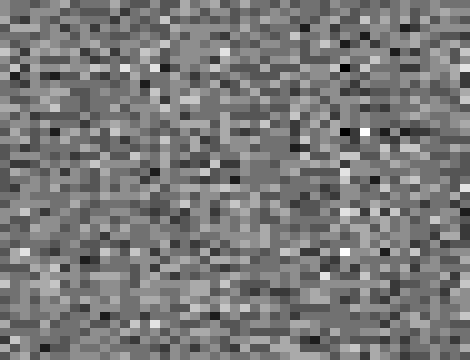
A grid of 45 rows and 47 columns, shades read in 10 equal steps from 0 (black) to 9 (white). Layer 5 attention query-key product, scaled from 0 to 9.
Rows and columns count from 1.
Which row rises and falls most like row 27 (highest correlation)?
32
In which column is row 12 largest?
16
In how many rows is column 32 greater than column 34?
15
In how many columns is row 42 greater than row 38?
16
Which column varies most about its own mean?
35
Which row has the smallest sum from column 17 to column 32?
23
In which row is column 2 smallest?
10
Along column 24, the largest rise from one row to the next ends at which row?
24
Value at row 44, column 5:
1
